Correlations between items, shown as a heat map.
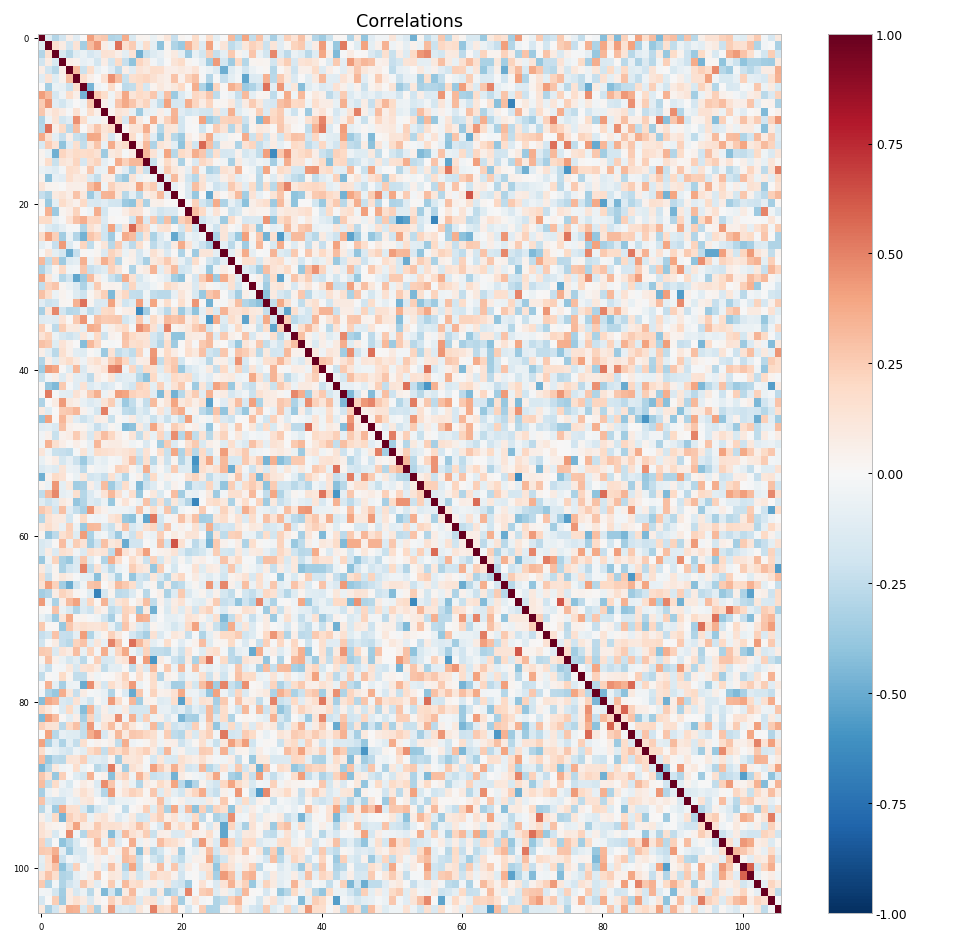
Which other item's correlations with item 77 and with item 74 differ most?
68
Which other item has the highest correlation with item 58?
16
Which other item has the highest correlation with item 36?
43
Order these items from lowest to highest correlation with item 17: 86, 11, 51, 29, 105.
11, 86, 29, 51, 105
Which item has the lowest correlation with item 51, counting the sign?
22
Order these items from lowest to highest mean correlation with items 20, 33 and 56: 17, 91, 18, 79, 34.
18, 91, 34, 17, 79
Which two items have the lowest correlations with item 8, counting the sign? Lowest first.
67, 65
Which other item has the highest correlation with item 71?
94
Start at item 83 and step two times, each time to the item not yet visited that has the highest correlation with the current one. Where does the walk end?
78
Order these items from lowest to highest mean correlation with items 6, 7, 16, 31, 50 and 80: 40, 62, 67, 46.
67, 46, 62, 40
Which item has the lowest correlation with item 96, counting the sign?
26
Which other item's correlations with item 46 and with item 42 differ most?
86
